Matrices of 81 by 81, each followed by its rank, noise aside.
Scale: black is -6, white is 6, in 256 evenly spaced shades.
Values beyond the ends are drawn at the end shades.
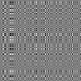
one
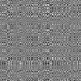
three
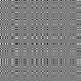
one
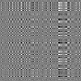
one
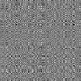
four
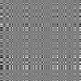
one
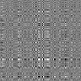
two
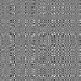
two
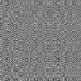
four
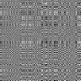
two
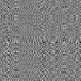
four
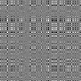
one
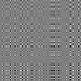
one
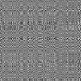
three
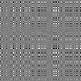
one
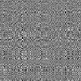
four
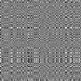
two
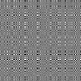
one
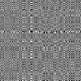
three
